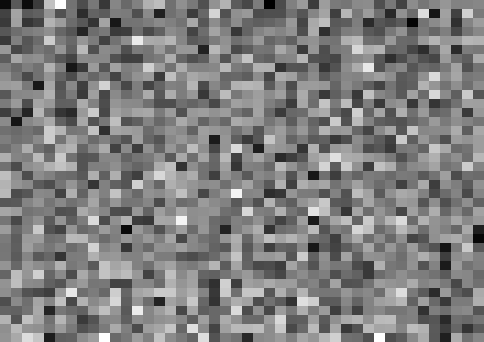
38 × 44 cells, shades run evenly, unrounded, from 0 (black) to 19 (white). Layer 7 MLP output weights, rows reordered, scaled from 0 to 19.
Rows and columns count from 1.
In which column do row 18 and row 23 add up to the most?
30
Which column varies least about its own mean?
16
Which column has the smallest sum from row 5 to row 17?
7
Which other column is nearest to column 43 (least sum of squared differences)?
32
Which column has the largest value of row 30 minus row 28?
12
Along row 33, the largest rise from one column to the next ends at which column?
21
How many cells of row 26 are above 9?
25
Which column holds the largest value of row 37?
18
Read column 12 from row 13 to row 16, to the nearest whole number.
11 6 12 6
